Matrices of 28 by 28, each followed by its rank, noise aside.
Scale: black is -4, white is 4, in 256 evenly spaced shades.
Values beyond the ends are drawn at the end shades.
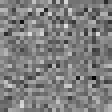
six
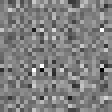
three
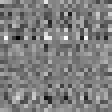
three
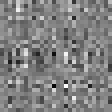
four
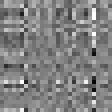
two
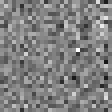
six
